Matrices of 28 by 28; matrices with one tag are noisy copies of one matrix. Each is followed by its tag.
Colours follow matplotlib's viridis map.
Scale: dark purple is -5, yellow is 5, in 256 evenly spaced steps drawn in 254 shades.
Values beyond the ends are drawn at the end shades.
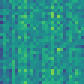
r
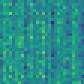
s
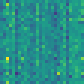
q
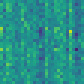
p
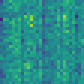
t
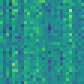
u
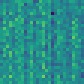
s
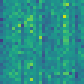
t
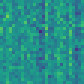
p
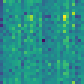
t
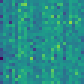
r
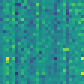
q
